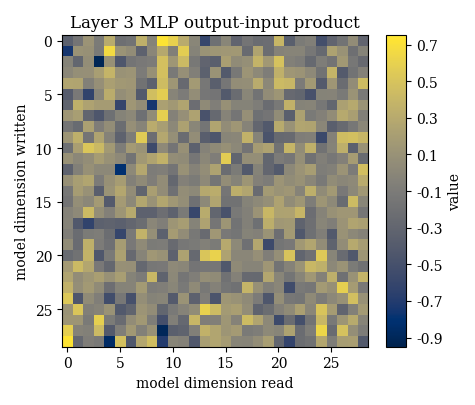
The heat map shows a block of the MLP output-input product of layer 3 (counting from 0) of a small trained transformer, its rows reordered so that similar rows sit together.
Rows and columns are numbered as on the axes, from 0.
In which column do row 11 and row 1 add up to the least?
0
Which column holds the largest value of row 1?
4
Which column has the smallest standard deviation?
16
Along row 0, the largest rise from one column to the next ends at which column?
9
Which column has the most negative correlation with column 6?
15
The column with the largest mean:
27
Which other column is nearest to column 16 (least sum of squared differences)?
23
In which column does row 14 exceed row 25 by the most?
5
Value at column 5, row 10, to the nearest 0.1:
-0.1
